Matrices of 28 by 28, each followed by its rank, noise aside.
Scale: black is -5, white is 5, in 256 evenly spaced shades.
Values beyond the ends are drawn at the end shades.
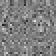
four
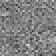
eight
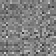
six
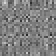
three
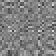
four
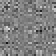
three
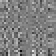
three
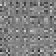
three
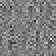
six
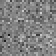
eight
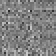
six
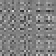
two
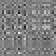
two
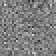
six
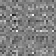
three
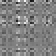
two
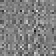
four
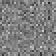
six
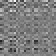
two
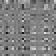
two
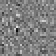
six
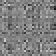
four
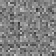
six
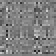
three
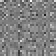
four
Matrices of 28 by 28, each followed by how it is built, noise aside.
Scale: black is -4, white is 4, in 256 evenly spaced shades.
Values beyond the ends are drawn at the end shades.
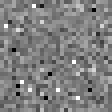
sparse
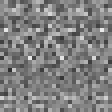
repeating columns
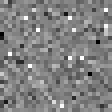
sparse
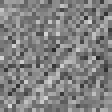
Hankel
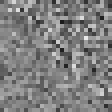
upper triangular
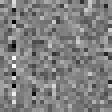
uneven columns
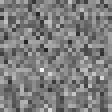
repeating columns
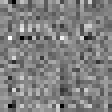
low rank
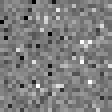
sparse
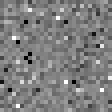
sparse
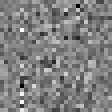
uneven columns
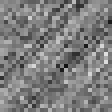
Hankel
